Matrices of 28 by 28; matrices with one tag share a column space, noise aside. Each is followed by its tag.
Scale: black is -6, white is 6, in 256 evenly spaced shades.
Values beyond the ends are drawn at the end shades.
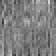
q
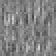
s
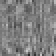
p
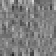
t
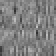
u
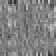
t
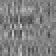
u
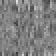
t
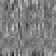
t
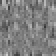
t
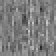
s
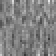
q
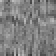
q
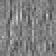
s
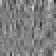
t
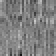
q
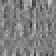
t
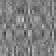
u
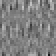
t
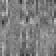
q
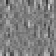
t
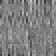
q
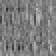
s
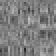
u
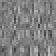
u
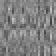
u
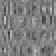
u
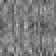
p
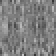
p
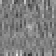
t
